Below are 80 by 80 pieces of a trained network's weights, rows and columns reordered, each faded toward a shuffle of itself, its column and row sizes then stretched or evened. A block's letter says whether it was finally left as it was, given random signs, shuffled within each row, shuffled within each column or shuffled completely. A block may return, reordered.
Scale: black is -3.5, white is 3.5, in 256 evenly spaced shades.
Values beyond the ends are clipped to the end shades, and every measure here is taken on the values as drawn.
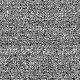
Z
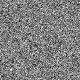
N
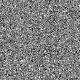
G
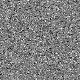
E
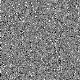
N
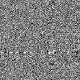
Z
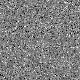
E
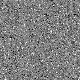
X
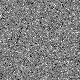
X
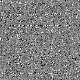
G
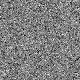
X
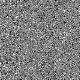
G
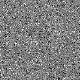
G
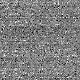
Z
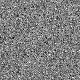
E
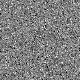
N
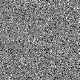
G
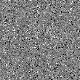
G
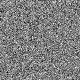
X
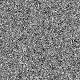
X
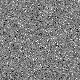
X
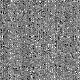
Z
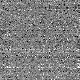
Z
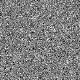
G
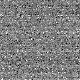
Z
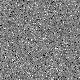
X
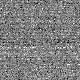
E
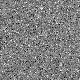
X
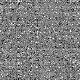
Z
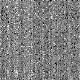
Z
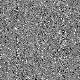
N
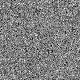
X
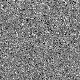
E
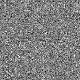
Z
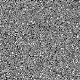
G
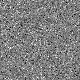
X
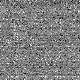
Z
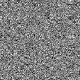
Z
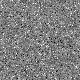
X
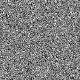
G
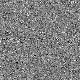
E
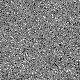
X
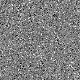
N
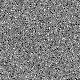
X
